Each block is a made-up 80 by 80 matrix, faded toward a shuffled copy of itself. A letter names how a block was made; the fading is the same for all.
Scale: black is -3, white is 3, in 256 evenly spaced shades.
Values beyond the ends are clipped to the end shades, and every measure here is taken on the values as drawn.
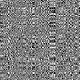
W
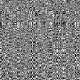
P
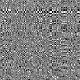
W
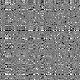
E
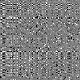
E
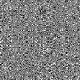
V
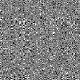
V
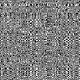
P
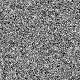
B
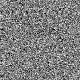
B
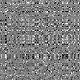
E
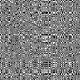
W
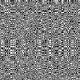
W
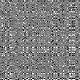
W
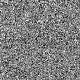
B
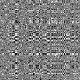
W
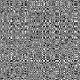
W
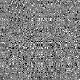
V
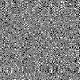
V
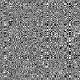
P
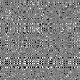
E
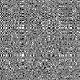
P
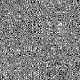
V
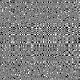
E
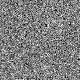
B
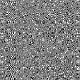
V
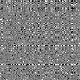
E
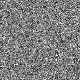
B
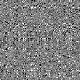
V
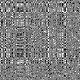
W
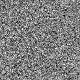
B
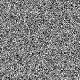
B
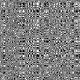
W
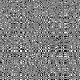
E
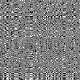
W
